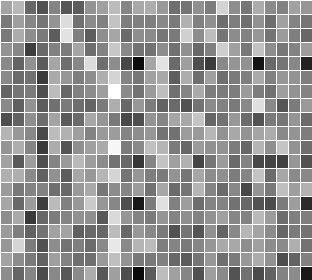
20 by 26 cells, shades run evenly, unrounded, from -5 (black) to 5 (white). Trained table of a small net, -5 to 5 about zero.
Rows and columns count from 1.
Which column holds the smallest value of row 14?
21
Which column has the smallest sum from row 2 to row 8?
4
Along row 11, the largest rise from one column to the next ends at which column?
5
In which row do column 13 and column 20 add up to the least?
20
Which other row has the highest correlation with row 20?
15
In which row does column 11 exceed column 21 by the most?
14
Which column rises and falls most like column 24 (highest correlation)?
17
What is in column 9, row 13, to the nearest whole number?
2
